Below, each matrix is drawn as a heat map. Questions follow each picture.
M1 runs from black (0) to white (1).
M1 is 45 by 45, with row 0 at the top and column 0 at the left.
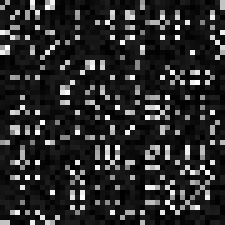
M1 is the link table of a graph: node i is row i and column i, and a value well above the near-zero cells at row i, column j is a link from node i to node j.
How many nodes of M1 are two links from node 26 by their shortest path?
2
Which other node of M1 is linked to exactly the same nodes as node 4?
node 23
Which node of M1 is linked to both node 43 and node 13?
node 8
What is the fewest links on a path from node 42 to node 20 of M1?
4
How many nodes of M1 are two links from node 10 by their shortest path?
7
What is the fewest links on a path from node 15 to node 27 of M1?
4
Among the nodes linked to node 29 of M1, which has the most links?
node 33
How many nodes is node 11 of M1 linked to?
3
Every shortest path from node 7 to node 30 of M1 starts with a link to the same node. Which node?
node 25
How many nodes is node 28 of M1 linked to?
7
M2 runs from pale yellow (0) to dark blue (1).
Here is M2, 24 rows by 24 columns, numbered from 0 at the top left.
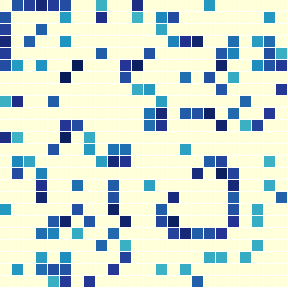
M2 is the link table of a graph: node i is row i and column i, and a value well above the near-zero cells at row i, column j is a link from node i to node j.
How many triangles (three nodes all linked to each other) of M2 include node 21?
5
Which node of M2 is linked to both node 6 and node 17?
node 19
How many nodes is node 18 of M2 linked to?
8
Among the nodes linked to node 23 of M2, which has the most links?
node 5
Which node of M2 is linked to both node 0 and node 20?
node 8
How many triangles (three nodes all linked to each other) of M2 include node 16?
4
